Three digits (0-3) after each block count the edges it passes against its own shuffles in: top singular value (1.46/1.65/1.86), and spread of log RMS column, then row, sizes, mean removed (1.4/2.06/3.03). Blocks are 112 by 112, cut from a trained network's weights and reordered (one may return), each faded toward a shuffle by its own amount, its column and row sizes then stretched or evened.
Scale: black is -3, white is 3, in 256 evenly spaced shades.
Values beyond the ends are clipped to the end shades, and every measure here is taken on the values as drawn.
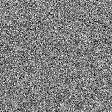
1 0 0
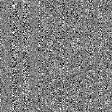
1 3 1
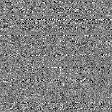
1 2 3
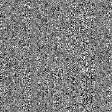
0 3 1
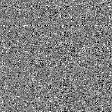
0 2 2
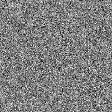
2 1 0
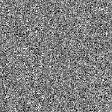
2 2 1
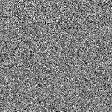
2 0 1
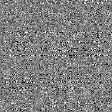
1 2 3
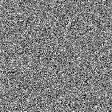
2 0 1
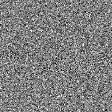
2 1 1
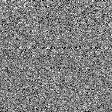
1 0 2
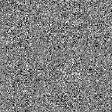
1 2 2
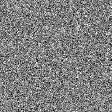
1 1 0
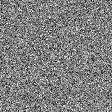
0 0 0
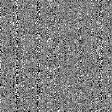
1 3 1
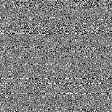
3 0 3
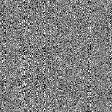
3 3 0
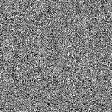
2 1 1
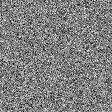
1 0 0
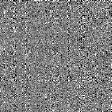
3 3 2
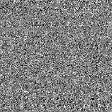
2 1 2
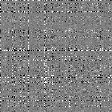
2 3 3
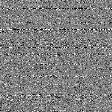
2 1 3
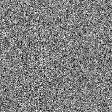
1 1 0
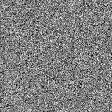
2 0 0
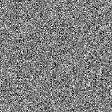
3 2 1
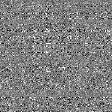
2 2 3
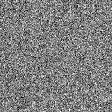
1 0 0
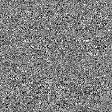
2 1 2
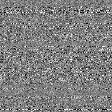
2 0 3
